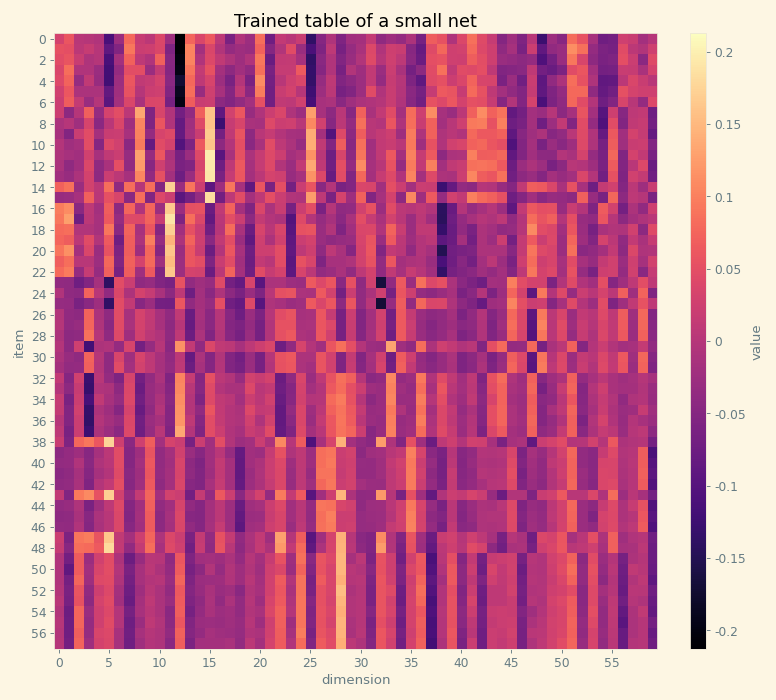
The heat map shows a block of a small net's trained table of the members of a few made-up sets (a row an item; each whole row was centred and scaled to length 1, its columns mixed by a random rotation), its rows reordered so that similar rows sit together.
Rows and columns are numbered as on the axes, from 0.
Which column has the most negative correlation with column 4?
37
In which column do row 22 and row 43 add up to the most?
5
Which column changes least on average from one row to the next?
57
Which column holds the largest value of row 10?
15
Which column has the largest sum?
51
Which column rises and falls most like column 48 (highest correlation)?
46
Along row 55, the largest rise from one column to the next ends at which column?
2
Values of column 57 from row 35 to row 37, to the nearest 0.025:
-0.025 0 0
